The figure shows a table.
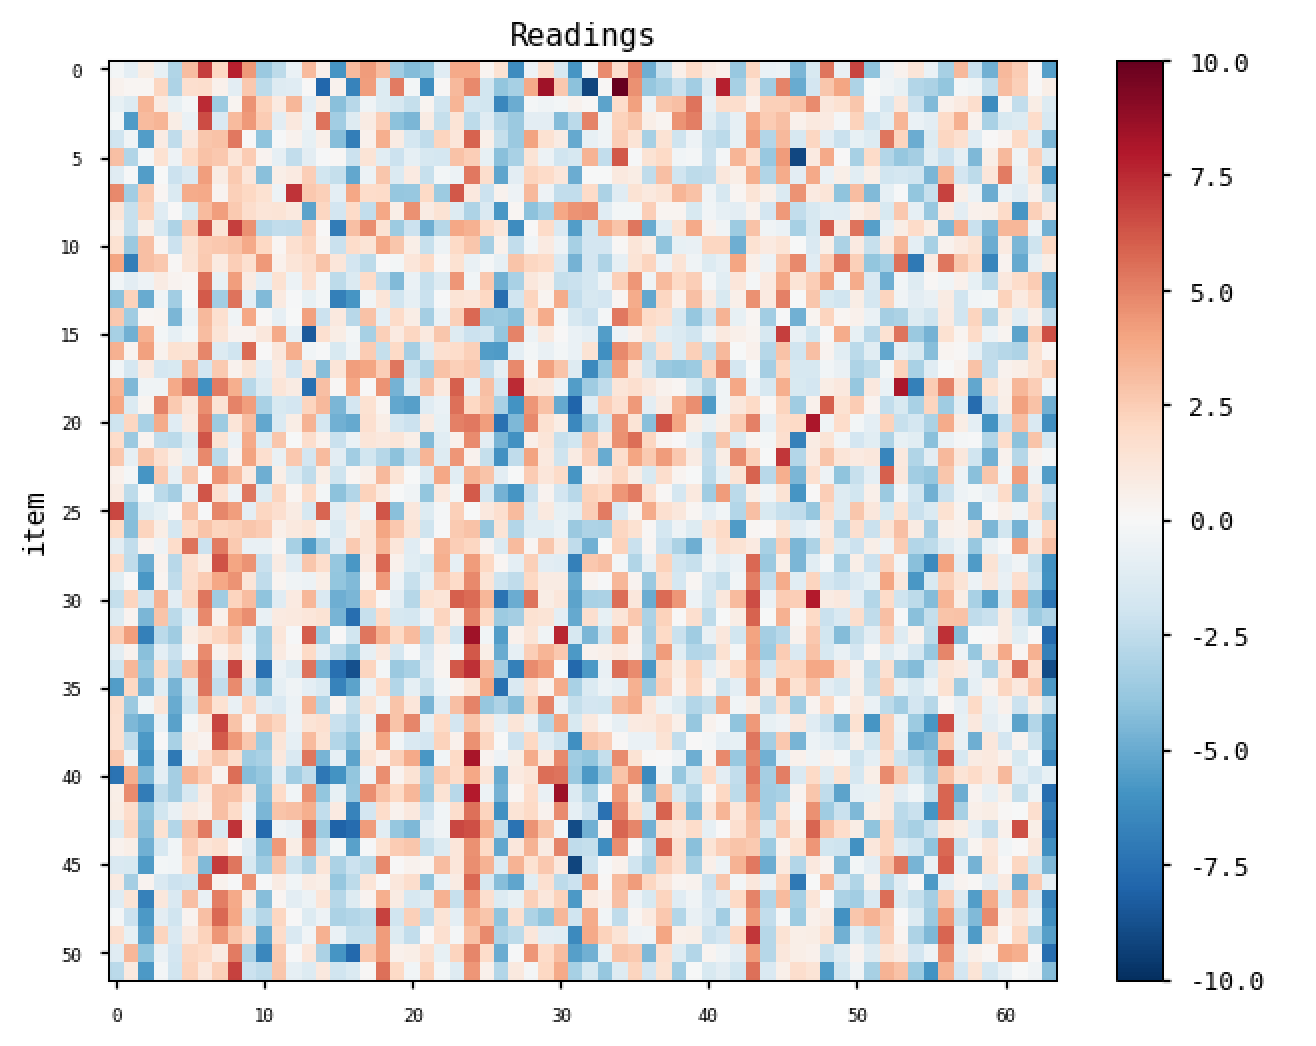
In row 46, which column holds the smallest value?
46
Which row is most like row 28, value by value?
38
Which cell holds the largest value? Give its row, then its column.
1, 34
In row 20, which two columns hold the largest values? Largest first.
47, 37
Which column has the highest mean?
24
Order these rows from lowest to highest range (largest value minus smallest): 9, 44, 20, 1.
44, 9, 20, 1
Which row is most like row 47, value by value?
23
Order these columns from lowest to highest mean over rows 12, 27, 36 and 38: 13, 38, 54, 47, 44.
54, 44, 38, 47, 13
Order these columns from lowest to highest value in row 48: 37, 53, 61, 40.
40, 53, 61, 37
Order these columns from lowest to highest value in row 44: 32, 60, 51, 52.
32, 60, 51, 52
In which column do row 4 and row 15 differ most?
63
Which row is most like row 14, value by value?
36
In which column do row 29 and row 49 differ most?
58
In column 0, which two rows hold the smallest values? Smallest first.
40, 35
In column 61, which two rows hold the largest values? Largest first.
43, 34
